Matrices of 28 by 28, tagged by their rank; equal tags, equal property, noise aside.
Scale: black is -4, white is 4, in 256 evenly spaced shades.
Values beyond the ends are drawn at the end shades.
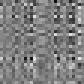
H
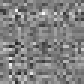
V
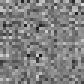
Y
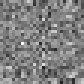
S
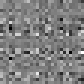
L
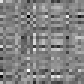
L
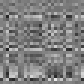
H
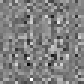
V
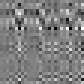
H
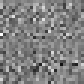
S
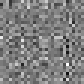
V
